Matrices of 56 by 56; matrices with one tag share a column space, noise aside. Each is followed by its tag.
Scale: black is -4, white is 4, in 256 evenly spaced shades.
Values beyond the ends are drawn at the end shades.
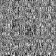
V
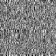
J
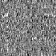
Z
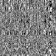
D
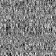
V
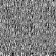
V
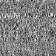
Z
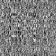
Z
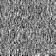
J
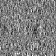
V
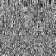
D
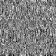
J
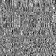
D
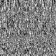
D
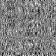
V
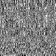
D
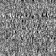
Z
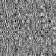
Z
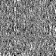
V
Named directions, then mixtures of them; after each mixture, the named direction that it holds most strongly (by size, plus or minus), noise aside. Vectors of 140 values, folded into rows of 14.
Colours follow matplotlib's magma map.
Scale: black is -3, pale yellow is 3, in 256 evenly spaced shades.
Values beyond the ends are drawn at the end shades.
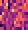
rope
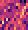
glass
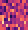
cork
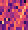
glass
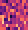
cork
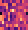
cork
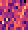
glass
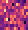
cork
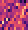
glass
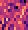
glass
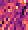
glass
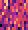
rope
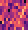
glass
